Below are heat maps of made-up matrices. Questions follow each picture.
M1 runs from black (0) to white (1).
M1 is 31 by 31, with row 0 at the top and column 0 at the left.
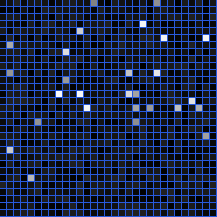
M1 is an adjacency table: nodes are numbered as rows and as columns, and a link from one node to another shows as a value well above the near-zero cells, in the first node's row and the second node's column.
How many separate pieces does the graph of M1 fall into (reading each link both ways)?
8
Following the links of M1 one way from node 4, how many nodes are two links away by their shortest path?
1
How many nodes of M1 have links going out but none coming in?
8
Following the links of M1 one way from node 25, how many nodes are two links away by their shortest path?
1
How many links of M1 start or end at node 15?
5
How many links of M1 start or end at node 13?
5
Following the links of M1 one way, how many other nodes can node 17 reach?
4
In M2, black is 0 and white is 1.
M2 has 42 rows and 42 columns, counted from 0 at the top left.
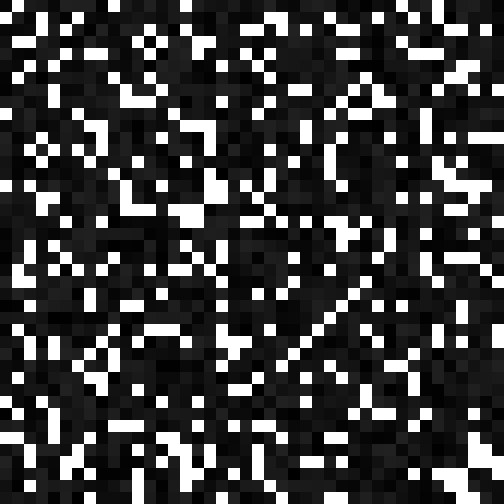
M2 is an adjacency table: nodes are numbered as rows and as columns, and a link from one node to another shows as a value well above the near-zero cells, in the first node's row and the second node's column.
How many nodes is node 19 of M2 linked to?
5
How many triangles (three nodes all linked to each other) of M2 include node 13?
6
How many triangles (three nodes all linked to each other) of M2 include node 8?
8
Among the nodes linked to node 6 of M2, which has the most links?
node 38
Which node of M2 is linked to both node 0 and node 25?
node 33
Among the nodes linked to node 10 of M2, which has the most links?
node 15
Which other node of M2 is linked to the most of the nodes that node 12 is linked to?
node 22
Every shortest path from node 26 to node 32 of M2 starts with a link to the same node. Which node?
node 27
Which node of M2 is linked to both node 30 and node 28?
node 18
